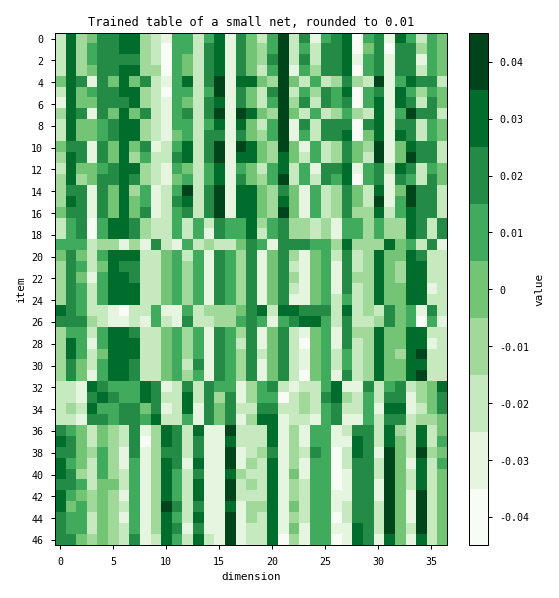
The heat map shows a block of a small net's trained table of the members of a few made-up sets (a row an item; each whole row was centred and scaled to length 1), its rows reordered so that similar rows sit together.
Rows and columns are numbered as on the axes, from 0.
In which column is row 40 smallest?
26
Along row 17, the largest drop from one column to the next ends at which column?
3
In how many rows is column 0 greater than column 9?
31
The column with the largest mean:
1
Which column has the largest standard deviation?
21
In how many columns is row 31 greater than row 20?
2
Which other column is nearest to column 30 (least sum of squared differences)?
33
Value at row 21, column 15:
0.02
